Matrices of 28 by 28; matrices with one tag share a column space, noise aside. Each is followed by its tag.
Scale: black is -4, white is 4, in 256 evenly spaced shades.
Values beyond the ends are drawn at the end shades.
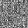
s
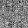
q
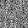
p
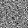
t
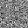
t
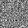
s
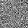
t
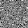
t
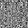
s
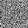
t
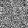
t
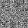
q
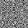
t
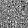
q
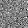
p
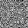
t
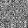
q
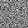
t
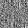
s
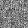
p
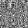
s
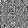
s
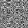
t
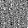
p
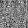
q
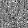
q
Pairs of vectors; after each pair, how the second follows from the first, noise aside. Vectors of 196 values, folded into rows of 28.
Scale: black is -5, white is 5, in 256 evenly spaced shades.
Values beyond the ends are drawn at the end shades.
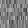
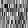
wrapped around, scaled up.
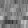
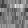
reversed, negated.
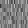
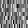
reversed, negated, scaled up.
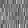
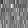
shuffled.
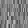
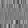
partly zeroed.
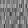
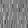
wrapped around, partly zeroed.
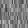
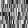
wrapped around, negated, scaled up.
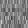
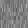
reversed, shrunk.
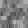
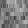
wrapped around.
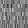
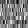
wrapped around, negated, scaled up.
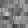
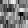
reversed, negated, scaled up.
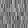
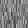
reversed, negated.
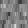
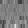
partly zeroed.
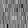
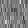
reversed, negated.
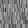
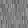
reversed, shrunk.
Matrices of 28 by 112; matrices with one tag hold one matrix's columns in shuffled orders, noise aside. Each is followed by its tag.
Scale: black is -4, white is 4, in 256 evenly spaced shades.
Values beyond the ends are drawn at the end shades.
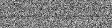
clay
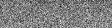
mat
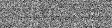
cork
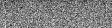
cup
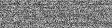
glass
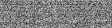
glass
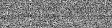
clay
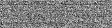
glass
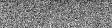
cup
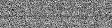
clay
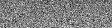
mat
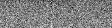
cup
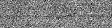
clay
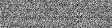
cork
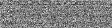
glass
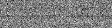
clay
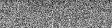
cup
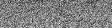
mat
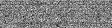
glass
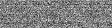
glass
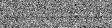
cork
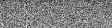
cup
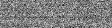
cork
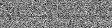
clay
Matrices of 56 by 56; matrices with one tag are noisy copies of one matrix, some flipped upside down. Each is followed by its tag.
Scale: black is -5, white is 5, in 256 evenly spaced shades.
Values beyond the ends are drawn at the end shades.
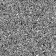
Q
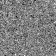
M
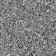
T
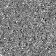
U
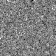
T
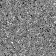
M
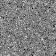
T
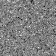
T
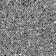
M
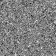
M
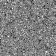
T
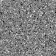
U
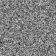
U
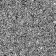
M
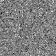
U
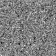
U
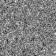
M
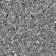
M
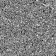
Q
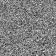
Q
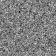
U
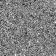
M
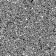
T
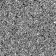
M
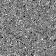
T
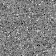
Q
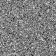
T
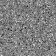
U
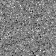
Q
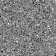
Q
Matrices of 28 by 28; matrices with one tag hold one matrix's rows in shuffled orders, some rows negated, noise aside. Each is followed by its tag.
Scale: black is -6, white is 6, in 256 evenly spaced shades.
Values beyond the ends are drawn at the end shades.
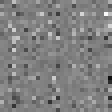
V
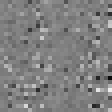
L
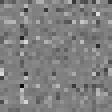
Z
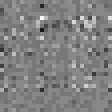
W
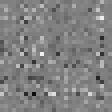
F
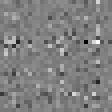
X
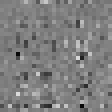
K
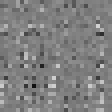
F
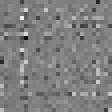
Z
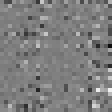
L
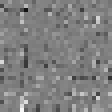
Z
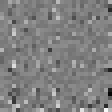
V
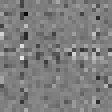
Z
